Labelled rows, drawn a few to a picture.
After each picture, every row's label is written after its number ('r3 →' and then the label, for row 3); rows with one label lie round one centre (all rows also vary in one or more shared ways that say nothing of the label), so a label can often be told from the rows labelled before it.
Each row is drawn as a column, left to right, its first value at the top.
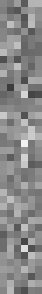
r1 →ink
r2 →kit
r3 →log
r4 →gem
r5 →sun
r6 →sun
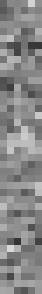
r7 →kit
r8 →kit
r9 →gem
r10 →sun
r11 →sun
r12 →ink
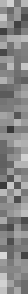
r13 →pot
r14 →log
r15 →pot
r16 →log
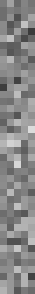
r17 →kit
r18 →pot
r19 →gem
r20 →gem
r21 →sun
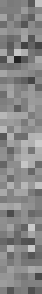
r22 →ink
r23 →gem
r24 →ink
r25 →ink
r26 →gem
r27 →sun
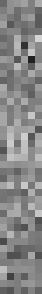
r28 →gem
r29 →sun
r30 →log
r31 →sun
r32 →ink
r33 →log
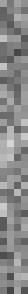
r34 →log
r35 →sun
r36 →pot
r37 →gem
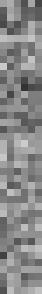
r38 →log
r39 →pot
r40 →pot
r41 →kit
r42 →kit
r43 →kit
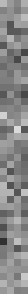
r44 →ink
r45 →pot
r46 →sun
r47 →pot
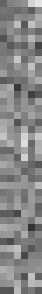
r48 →gem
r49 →gem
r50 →kit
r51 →sun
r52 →log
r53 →sun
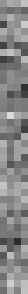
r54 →ink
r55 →ink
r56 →ink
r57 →kit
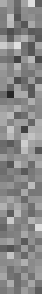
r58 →log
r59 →sun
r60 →log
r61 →pot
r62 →sun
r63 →gem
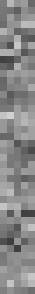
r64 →ink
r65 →ink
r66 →log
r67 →gem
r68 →gem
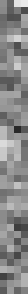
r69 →sun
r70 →kit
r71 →log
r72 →log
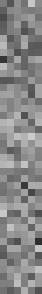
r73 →log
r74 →gem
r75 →gem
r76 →pot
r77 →sun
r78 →gem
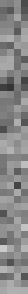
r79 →kit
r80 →kit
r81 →pot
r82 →kit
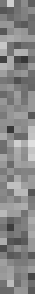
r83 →log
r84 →log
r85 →ink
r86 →ink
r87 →sun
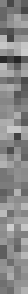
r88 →log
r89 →gem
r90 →ink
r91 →kit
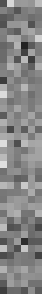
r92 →gem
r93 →log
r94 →log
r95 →gem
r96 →ink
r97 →log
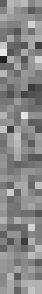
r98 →ink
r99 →pot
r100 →sun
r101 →ink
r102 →kit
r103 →kit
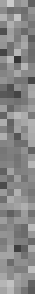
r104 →pot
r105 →kit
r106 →ink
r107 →log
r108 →gem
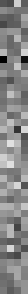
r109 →ink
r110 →gem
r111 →log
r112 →ink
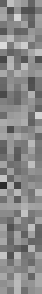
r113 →pot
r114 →log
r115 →pot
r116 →log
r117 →kit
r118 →ink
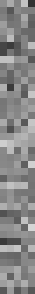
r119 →gem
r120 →kit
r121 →gem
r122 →sun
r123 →gem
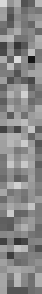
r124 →pot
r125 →log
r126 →gem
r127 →gem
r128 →ink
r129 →log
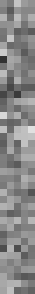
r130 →ink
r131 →kit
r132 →sun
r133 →sun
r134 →sun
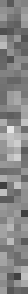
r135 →pot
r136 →sun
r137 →sun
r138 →gem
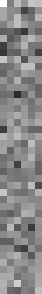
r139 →pot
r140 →gem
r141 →sun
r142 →log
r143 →log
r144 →pot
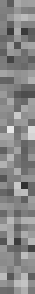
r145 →gem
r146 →sun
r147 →ink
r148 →pot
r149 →sun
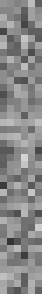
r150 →pot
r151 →gem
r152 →gem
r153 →log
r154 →pot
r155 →gem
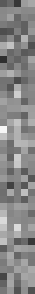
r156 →sun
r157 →pot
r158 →gem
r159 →pot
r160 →gem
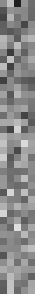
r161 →log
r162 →pot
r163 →gem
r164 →pot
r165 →kit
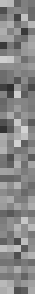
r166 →kit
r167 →kit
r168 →gem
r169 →sun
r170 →kit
